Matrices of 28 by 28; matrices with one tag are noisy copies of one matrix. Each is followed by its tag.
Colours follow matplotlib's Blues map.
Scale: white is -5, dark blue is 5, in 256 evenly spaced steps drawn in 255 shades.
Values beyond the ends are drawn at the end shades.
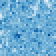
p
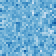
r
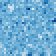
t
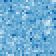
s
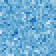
s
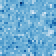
r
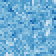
s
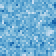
r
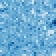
r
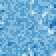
r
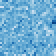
r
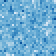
s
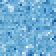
t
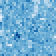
p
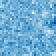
r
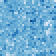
s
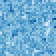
s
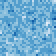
s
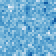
t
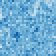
p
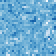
s
